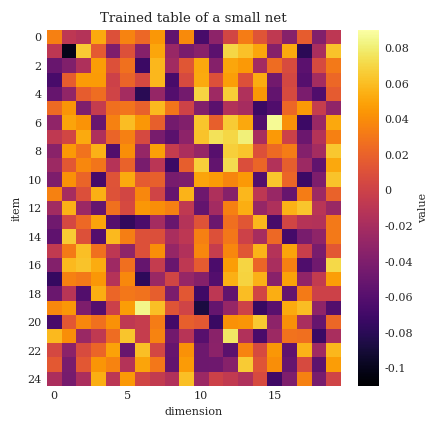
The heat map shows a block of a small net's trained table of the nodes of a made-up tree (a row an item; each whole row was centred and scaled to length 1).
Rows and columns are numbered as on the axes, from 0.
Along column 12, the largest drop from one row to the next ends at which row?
22
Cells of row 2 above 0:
12
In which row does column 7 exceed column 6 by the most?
2
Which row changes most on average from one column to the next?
1
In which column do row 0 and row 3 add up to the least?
8
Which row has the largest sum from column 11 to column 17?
7
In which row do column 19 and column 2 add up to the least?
19
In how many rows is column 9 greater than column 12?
8
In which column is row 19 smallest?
10
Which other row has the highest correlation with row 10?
6
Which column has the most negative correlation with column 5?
14
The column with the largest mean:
13
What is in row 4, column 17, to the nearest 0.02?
-0.04
